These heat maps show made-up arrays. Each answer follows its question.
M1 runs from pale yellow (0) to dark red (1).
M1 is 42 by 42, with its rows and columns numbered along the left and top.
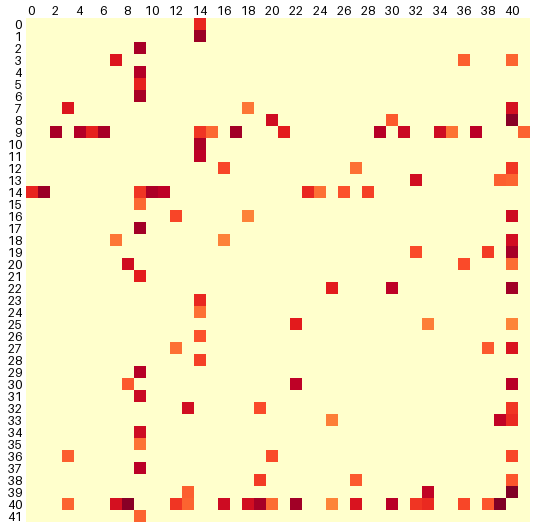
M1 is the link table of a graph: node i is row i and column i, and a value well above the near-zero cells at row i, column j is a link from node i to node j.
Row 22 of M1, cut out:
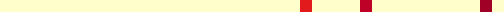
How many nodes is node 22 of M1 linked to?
3
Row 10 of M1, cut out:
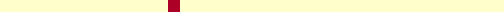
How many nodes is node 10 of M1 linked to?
1
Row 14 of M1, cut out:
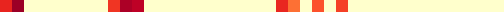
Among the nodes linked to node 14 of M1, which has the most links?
node 9
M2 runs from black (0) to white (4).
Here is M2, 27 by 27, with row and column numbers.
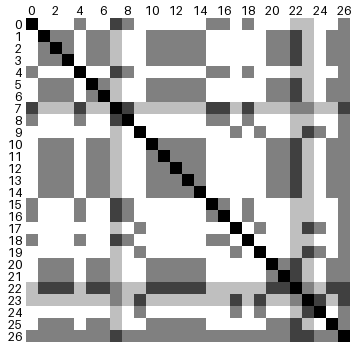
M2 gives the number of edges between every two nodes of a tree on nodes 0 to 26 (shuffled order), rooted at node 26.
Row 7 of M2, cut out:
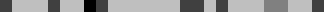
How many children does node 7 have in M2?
6
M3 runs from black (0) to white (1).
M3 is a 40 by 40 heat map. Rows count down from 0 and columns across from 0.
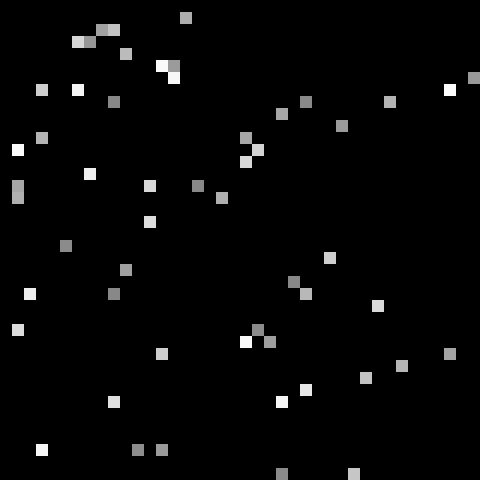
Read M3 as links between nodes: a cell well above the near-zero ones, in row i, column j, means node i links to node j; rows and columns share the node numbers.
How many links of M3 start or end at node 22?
2
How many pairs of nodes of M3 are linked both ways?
3
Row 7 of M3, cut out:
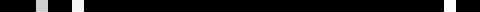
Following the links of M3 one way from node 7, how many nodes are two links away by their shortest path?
4
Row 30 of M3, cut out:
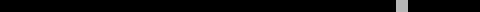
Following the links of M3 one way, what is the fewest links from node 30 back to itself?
6
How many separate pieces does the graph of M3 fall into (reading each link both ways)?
10
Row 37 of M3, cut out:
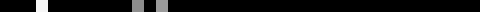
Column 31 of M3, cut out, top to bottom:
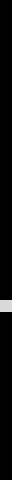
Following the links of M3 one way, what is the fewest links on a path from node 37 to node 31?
7
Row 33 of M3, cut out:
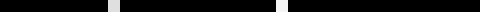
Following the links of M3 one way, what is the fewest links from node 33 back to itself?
6
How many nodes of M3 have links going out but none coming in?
1
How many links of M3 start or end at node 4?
1
